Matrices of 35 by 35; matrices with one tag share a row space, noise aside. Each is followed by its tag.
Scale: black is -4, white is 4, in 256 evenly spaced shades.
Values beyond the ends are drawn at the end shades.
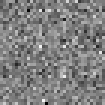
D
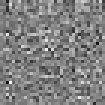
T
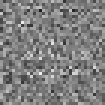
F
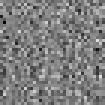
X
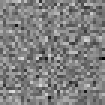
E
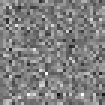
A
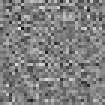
T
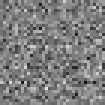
D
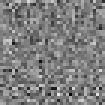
A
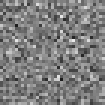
E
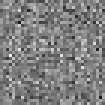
T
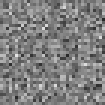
D
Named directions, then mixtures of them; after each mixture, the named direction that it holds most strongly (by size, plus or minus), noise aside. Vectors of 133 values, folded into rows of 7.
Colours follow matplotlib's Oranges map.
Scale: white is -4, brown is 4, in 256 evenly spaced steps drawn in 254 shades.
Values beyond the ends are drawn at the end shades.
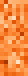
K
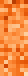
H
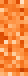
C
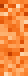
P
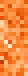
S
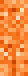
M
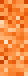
S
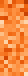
H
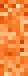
P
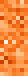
S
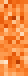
K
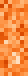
K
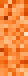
H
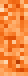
K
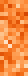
S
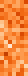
S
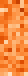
C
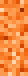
C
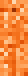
M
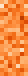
P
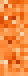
K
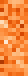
S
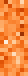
C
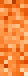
H
